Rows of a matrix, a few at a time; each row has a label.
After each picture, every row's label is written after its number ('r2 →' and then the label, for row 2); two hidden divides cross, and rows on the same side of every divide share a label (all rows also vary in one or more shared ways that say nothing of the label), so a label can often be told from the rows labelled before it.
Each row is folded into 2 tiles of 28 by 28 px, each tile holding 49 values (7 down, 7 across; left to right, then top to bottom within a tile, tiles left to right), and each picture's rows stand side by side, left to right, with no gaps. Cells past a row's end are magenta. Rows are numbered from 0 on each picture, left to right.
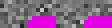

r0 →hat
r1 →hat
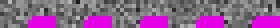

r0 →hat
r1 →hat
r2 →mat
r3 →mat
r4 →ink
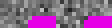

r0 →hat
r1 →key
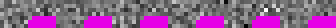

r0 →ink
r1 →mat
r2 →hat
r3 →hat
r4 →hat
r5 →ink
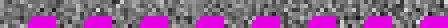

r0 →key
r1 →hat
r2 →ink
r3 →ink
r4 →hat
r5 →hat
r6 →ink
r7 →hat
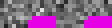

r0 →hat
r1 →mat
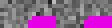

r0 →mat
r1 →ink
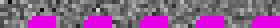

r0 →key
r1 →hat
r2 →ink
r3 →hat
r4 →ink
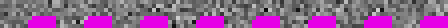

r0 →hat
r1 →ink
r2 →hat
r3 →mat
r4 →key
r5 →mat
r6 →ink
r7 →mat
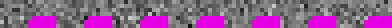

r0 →mat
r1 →key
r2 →mat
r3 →hat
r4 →mat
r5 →mat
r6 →hat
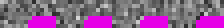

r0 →mat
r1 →hat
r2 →hat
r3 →ink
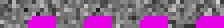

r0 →mat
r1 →key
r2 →ink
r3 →ink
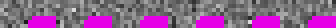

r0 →key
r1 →ink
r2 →hat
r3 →mat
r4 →ink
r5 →key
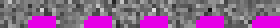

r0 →hat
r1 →mat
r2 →hat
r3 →key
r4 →mat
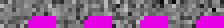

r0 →ink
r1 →key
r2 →hat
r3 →ink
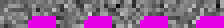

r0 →mat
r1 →mat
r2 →hat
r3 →hat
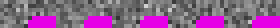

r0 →ink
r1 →mat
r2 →mat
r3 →key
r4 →ink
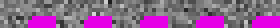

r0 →ink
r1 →key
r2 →key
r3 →mat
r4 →key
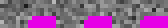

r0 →mat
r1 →mat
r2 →key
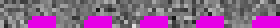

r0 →mat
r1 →key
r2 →key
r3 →mat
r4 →mat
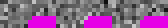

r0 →ink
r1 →hat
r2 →key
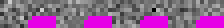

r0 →hat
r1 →ink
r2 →key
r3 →mat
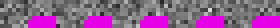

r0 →mat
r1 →hat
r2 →mat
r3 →hat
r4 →key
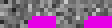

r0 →key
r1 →hat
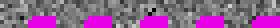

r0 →ink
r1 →mat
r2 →key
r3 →mat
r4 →key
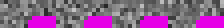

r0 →ink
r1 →key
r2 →key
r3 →mat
